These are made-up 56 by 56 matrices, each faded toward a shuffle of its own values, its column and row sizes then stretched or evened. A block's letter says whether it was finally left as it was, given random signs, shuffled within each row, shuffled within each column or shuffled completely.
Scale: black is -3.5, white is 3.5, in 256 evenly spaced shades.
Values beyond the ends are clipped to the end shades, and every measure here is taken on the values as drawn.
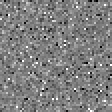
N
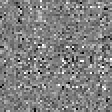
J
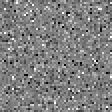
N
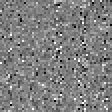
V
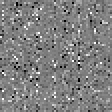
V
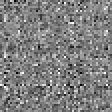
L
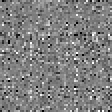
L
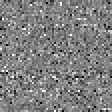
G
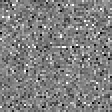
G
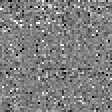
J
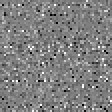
G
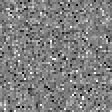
N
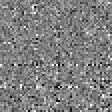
J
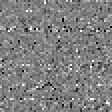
G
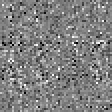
J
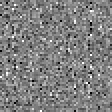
V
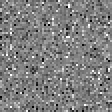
V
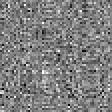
L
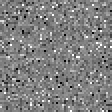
N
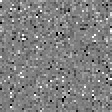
V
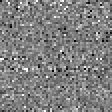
G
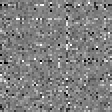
J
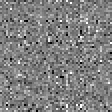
L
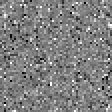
V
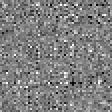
L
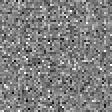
V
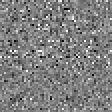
G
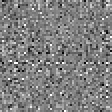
L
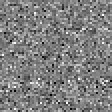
G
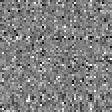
L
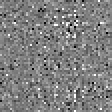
L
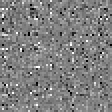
L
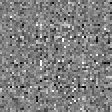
J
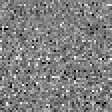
G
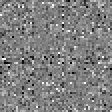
J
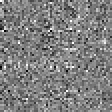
L
